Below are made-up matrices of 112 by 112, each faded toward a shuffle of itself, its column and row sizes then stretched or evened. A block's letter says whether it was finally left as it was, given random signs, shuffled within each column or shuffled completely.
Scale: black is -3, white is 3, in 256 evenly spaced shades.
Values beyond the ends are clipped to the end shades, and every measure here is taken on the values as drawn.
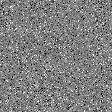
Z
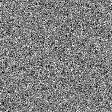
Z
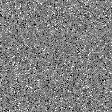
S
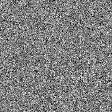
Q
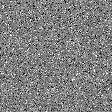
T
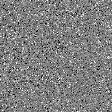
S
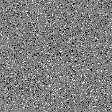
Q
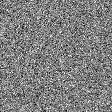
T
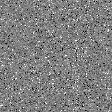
S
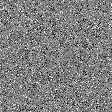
T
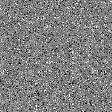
S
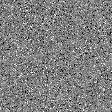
Z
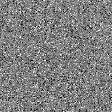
S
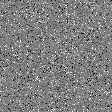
Z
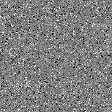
S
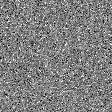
T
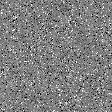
Z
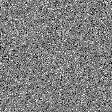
Q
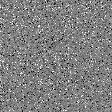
Q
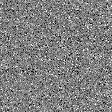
S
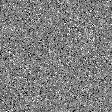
Z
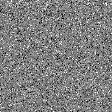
Q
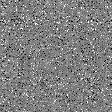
S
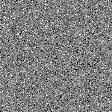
Z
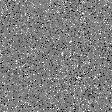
Z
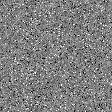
Z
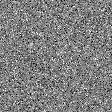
T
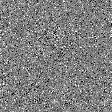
Q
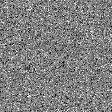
Q
